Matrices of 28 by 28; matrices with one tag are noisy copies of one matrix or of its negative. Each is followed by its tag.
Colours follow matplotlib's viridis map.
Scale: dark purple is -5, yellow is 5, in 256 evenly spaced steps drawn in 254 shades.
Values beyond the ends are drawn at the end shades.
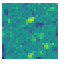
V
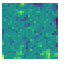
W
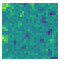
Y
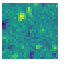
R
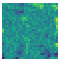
W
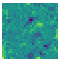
V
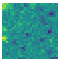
Y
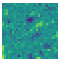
V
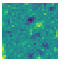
V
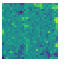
W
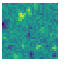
R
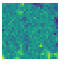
W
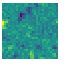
R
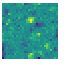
V
